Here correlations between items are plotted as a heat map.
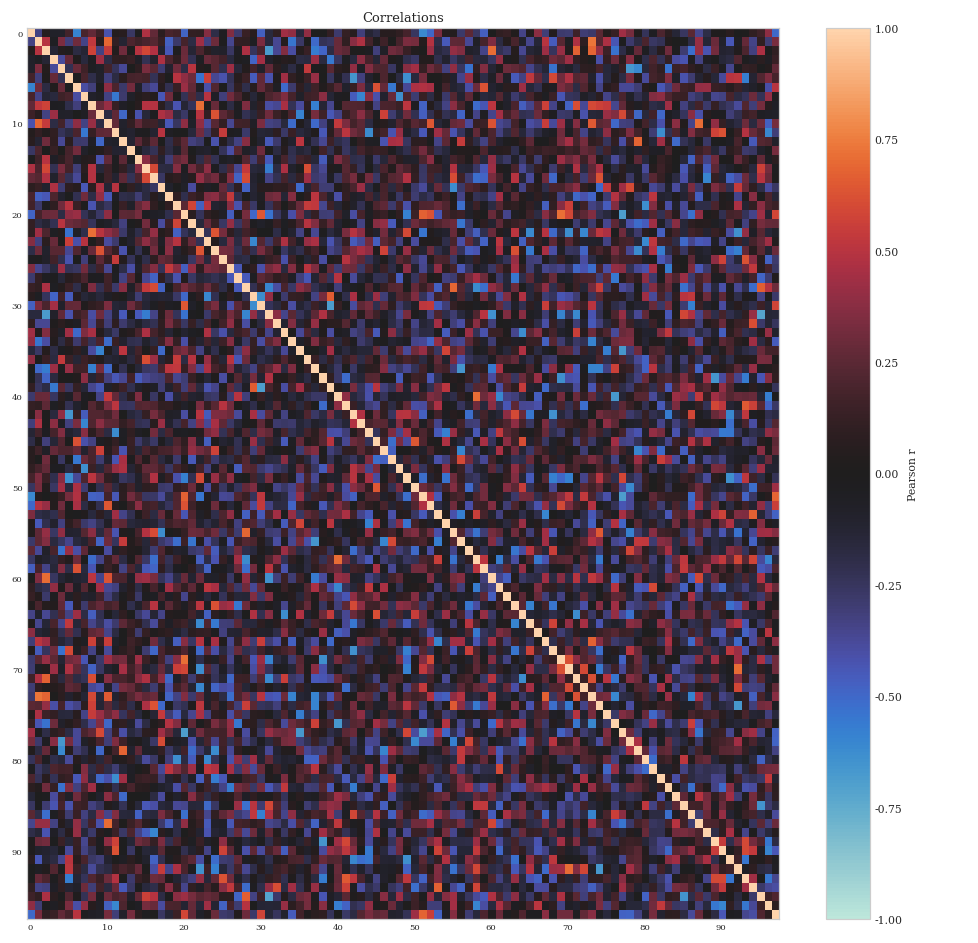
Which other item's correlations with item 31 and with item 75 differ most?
71
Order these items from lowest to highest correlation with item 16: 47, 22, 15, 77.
77, 47, 22, 15
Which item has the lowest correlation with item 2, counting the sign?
31
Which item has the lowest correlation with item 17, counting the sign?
55
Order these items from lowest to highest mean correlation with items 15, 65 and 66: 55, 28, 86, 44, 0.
86, 44, 55, 28, 0
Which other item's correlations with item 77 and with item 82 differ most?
9
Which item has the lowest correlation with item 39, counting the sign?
30
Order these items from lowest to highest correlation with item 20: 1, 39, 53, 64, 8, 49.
49, 53, 39, 8, 64, 1
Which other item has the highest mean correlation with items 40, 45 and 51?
6
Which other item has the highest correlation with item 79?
12
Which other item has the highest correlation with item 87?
10
